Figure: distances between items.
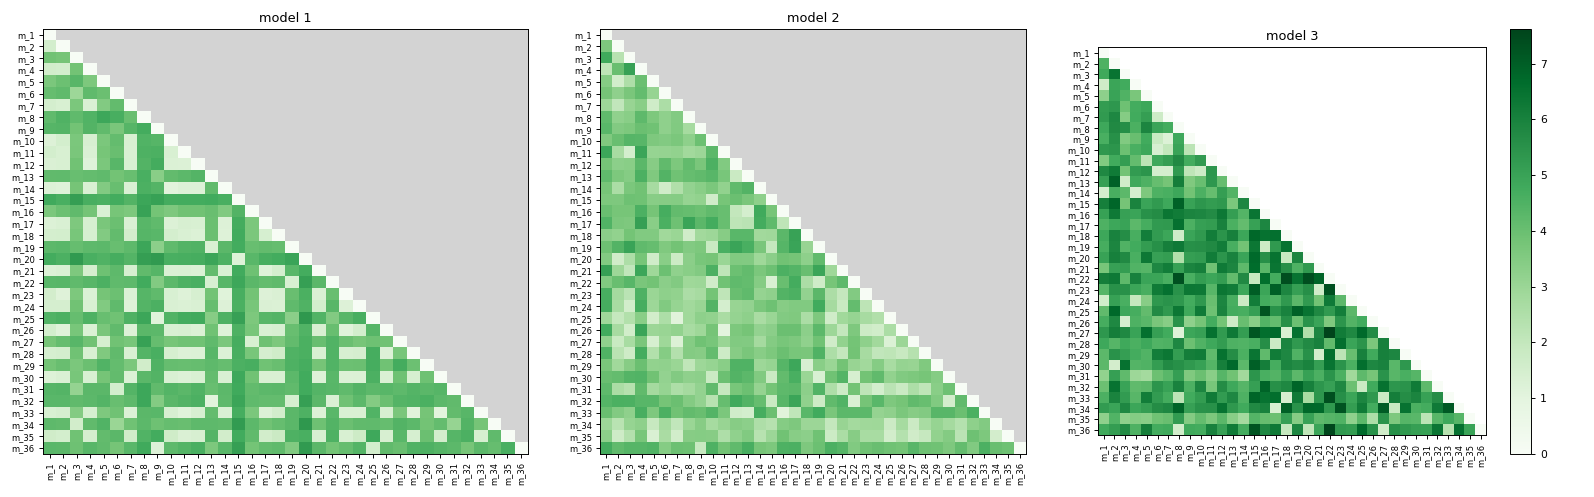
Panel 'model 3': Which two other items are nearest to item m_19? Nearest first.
m_16, m_35
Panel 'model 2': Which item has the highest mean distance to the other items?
m_4
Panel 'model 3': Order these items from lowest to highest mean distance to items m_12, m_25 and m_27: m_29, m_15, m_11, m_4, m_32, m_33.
m_33, m_32, m_4, m_11, m_15, m_29
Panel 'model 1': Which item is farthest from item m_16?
m_8
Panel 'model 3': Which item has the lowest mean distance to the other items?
m_35
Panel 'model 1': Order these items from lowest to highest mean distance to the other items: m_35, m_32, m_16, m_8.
m_35, m_16, m_32, m_8
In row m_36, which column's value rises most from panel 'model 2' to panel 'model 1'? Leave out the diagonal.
m_15
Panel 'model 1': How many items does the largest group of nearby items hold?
18
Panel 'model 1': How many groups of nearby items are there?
8
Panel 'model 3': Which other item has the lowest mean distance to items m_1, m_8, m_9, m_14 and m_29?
m_4
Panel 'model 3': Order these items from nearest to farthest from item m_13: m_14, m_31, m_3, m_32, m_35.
m_3, m_35, m_31, m_14, m_32
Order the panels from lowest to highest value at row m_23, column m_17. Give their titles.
model 1, model 2, model 3
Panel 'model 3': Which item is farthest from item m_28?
m_23
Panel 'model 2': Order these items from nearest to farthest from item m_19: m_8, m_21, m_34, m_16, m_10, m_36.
m_10, m_34, m_8, m_36, m_16, m_21
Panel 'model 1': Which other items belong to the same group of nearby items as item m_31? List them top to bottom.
m_6
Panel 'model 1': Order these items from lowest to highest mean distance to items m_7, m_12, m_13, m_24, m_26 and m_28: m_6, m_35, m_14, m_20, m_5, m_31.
m_14, m_35, m_5, m_6, m_31, m_20
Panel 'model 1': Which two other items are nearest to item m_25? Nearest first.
m_9, m_36
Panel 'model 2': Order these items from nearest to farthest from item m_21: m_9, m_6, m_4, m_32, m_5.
m_5, m_9, m_6, m_32, m_4
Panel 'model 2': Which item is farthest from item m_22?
m_17
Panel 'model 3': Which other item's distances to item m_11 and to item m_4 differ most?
m_14
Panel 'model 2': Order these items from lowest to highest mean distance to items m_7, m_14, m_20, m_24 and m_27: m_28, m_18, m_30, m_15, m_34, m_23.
m_34, m_28, m_23, m_18, m_15, m_30
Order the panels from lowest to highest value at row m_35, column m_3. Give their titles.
model 2, model 3, model 1
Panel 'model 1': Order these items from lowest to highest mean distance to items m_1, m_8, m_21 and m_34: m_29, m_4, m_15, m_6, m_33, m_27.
m_33, m_4, m_29, m_6, m_27, m_15
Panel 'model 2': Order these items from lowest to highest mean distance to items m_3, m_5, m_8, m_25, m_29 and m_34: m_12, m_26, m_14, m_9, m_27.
m_27, m_26, m_14, m_9, m_12
